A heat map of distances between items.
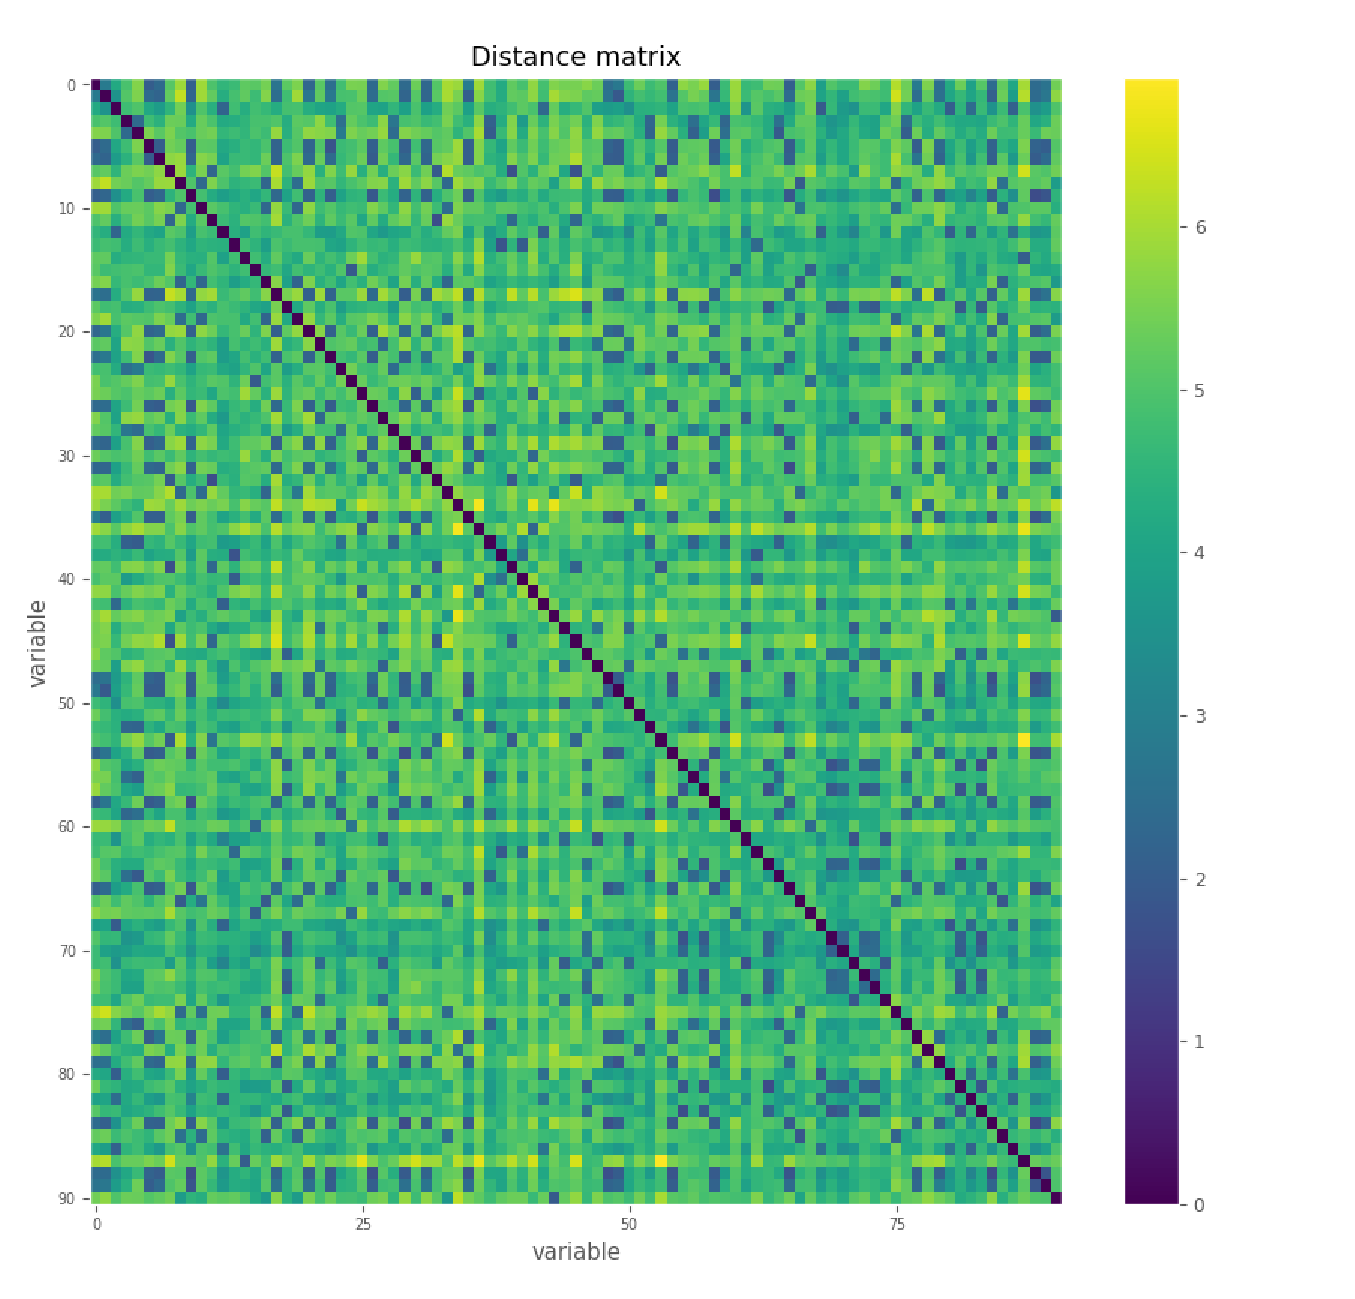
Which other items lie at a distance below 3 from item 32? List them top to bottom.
7, 11, 39, 45, 53
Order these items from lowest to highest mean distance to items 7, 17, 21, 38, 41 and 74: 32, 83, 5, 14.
32, 5, 83, 14
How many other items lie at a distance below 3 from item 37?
9
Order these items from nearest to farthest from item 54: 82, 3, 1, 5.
5, 1, 82, 3
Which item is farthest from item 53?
87
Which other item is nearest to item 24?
15
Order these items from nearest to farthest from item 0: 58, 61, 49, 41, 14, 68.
58, 49, 68, 61, 14, 41
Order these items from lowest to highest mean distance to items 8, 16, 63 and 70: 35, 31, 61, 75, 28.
75, 28, 61, 35, 31
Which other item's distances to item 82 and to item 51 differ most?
34
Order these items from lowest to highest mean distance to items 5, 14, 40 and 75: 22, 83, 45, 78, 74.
22, 83, 74, 78, 45
